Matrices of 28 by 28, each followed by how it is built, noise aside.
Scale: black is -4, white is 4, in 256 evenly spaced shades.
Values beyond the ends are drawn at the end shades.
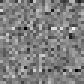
uneven rows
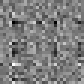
low rank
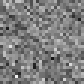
Toeplitz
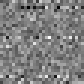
uneven rows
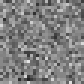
noise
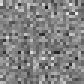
uneven rows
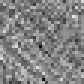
Toeplitz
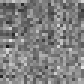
blocks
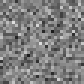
noise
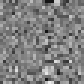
low rank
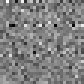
uneven rows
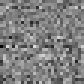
uneven rows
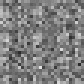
blocks
